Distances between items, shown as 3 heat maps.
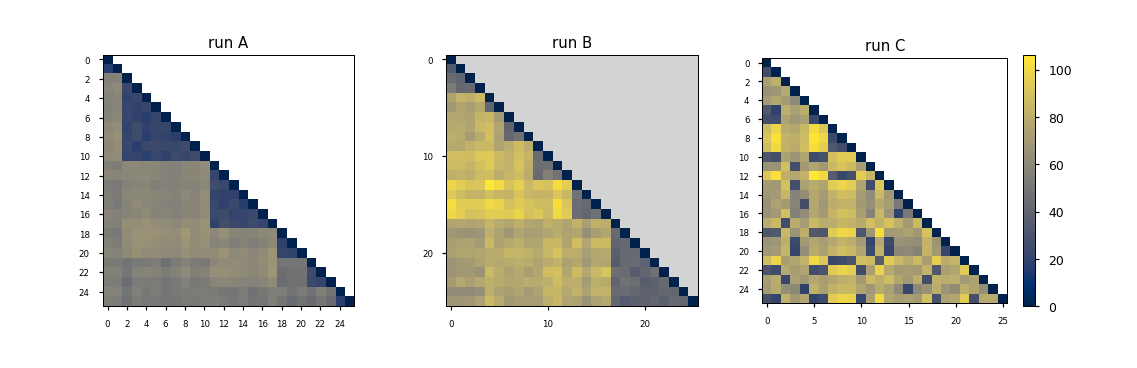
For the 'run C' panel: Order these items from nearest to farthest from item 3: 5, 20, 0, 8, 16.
20, 16, 0, 5, 8
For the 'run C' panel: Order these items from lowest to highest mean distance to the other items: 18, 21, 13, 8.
18, 13, 21, 8
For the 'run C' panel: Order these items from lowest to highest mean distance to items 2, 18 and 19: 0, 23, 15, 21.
0, 23, 15, 21
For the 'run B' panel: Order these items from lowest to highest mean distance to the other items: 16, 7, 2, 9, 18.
18, 2, 9, 7, 16
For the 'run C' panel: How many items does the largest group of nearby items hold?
8
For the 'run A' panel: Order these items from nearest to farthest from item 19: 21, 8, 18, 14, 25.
18, 25, 21, 14, 8
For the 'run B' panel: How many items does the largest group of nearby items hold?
9
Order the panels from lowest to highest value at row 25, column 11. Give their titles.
run A, run C, run B
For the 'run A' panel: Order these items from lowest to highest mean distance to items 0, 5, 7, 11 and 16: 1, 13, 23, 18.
13, 1, 23, 18
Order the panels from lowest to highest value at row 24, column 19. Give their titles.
run B, run A, run C
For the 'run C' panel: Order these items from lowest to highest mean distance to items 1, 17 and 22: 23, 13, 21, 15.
23, 15, 13, 21
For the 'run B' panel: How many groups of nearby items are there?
6
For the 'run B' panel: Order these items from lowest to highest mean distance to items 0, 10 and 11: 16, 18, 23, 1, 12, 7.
12, 1, 18, 23, 7, 16
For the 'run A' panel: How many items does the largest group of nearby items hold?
9
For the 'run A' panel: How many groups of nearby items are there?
6
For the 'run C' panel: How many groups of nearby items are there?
6
